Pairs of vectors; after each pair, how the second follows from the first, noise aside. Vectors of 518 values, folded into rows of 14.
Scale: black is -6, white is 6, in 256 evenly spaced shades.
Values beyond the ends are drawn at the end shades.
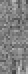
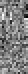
wrapped around, scaled up.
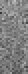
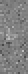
wrapped around, negated, partly zeroed.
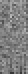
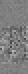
wrapped around, negated, partly zeroed.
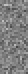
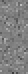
wrapped around, negated, partly zeroed.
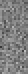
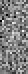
wrapped around, scaled up.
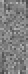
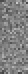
sign-scrambled.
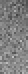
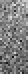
negated, scaled up.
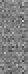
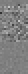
wrapped around, negated, partly zeroed.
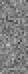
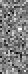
reversed, scaled up.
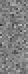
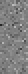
partly zeroed.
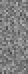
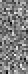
wrapped around, scaled up.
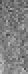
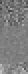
partly zeroed.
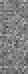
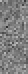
sign-scrambled.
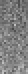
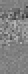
wrapped around, negated, partly zeroed.
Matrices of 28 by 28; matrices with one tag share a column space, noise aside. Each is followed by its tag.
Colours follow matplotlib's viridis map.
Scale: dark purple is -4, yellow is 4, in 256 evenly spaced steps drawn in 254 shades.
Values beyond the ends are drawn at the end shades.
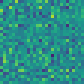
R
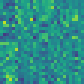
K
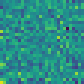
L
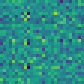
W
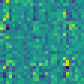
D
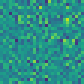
W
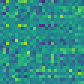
R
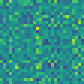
W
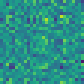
W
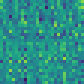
K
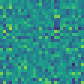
L
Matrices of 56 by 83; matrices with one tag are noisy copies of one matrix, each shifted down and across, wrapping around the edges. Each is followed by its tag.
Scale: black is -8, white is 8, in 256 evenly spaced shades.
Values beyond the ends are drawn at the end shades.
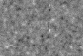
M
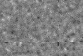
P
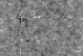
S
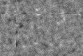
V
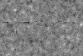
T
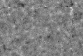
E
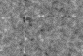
S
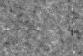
S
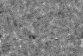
E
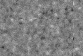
M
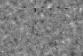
P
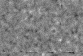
T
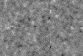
M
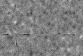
T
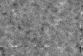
S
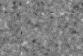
M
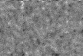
E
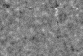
E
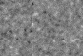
M
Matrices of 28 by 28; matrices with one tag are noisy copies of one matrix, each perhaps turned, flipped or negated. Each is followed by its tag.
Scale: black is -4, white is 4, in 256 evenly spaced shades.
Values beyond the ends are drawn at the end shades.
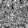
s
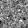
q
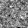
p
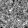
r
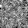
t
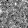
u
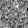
p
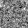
q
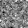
u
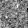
p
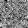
t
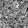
p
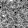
u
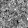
p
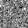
q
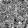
s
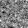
u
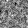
u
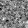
q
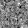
q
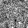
s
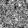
s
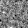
u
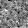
p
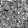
p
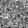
p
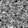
u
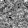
r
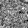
s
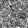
p
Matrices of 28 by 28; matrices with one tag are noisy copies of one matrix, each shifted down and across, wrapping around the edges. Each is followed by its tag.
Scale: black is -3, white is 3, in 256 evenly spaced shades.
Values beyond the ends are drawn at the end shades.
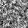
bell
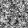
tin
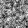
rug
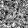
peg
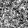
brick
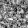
bell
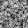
bell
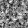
rug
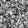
brick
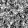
rug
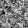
tin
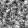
rug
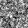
brick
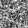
peg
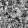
rug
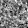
peg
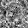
bell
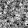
rug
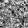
bell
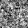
brick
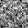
bell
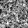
peg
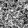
brick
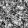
tin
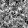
bell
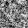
tin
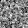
peg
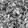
brick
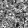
peg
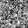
peg
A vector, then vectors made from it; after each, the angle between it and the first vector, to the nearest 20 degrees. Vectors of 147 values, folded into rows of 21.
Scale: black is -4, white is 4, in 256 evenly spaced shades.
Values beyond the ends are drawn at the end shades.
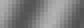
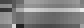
100 degrees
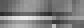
120 degrees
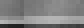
80 degrees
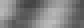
20 degrees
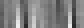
100 degrees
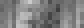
140 degrees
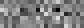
80 degrees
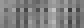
60 degrees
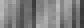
40 degrees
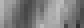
20 degrees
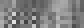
60 degrees
